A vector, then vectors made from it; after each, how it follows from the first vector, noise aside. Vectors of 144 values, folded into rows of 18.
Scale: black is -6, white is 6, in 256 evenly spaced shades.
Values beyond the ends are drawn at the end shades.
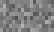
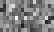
negated, scaled up.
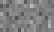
reversed, partly zeroed.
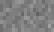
reversed, shrunk.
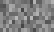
negated.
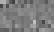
wrapped around, partly zeroed.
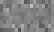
reversed, partly zeroed.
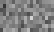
negated.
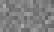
shrunk.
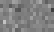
wrapped around, partly zeroed.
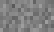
shrunk.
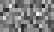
reversed, negated, scaled up.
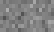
reversed, partly zeroed.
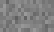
shrunk.
